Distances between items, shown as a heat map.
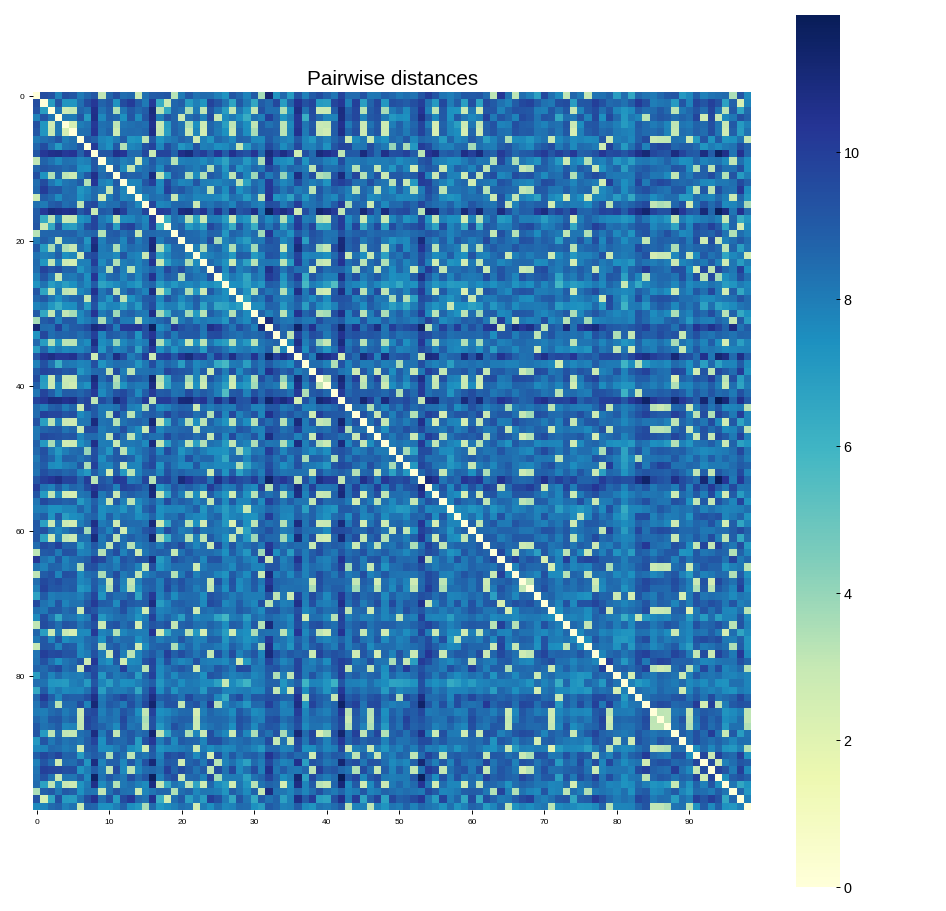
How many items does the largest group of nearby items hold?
20
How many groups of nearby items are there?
14
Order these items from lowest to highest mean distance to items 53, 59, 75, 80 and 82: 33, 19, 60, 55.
33, 55, 19, 60
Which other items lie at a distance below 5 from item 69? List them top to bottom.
33, 35, 80, 82, 89
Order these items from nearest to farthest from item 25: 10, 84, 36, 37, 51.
84, 37, 51, 10, 36
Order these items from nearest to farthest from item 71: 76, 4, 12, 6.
6, 76, 4, 12
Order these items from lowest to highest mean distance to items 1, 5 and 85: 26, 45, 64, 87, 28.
45, 87, 26, 64, 28
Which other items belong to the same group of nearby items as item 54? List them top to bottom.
32, 64, 70
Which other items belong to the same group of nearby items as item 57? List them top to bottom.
29
